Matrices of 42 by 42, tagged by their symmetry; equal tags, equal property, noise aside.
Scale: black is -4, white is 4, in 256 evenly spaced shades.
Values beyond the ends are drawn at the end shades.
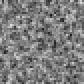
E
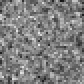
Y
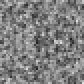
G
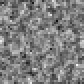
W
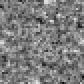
W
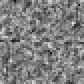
W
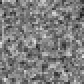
E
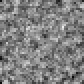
Y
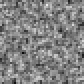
W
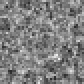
Y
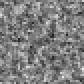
W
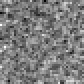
E
